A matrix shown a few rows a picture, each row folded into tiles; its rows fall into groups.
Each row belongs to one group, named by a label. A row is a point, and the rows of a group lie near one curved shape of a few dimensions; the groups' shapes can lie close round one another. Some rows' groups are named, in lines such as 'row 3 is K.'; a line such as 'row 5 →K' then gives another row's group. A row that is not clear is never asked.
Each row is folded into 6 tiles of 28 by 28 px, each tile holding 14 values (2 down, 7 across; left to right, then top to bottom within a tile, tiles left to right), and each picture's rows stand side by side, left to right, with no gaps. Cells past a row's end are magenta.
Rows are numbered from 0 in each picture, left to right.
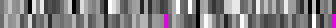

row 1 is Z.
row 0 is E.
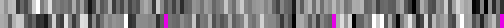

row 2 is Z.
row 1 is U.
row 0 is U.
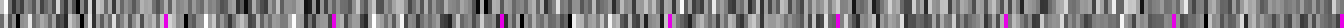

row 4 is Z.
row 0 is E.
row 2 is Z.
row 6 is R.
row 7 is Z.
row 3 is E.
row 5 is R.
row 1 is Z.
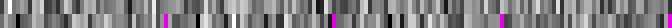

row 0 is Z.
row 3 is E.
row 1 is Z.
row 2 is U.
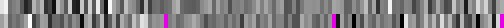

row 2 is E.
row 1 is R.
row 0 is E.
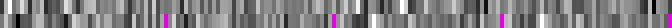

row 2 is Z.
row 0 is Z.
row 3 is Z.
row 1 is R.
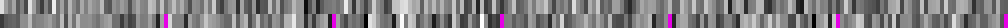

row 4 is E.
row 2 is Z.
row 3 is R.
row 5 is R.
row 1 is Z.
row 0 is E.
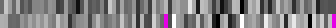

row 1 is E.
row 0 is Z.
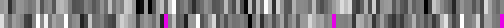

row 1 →E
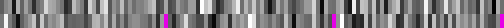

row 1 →R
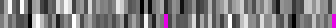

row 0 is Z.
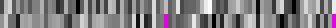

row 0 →Z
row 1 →R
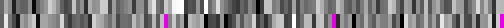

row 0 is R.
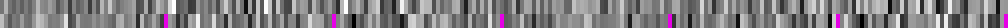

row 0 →Z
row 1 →E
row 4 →E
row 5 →R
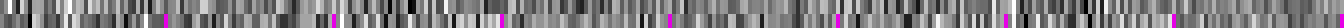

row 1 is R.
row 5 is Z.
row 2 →E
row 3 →Z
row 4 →R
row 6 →E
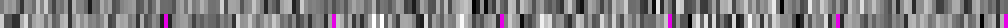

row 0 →Z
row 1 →E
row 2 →Z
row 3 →Z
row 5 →E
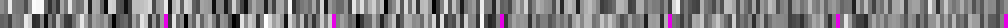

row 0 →R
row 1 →Z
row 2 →R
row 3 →E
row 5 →R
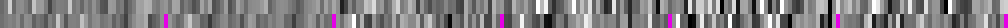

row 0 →R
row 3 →R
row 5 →R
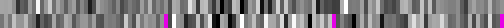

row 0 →U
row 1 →E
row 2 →Z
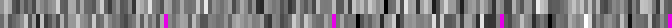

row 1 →U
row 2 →R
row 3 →R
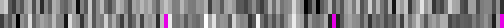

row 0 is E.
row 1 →Z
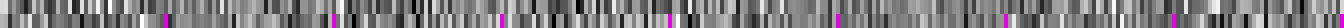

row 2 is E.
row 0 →E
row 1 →E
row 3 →E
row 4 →R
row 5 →R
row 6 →R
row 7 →R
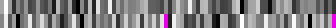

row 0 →E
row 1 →E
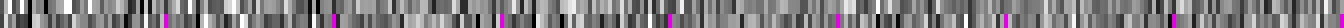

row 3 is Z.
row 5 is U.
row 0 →Z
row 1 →Z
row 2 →E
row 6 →Z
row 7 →U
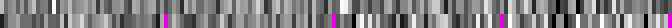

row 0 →E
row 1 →R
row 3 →E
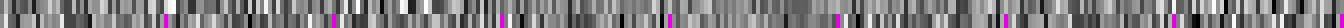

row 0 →R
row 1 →E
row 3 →R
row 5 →R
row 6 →R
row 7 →R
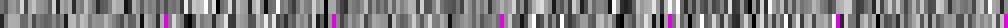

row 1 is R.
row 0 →E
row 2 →U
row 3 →R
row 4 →E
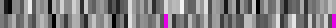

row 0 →U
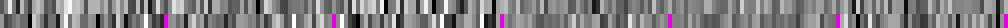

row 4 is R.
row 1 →U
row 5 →R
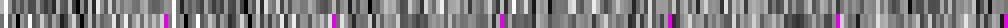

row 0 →E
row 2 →R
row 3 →Z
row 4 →E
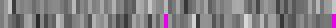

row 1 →U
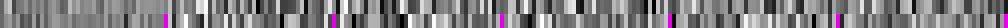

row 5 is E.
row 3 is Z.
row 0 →R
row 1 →U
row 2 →Z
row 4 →E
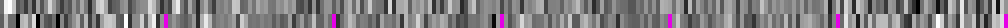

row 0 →U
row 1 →Z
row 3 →U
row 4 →R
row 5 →Z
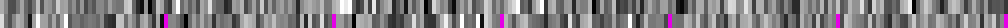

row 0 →Z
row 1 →Z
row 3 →U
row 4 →U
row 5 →E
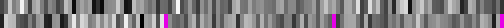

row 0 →E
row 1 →Z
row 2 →E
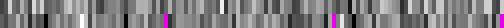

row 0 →R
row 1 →E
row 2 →R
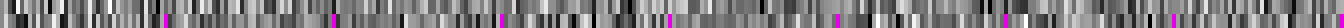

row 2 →E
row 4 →U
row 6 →U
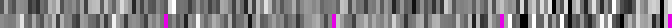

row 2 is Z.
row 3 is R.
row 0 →R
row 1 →E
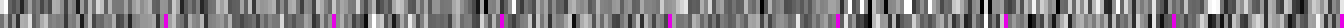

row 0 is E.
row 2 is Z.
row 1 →R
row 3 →Z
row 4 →U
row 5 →Z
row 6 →R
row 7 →R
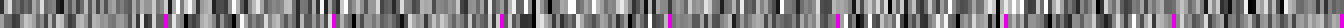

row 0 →Z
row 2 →Z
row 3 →Z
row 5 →R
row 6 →U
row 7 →E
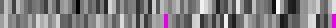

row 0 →Z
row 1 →R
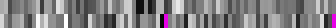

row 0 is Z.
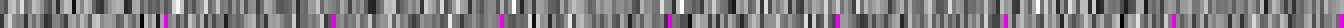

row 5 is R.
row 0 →E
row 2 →R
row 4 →Z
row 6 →U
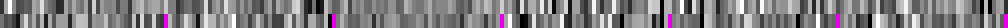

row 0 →Z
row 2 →R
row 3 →R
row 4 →Z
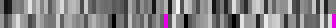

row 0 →U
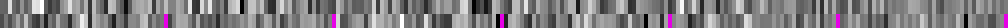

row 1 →E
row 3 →E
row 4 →Z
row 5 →R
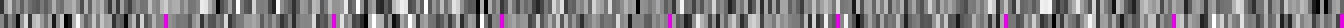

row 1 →R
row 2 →Z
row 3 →R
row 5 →R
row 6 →R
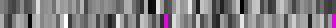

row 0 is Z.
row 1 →E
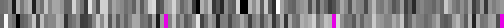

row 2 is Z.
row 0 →R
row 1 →E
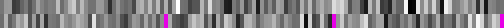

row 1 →Z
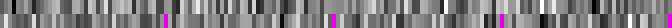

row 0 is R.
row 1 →U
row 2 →R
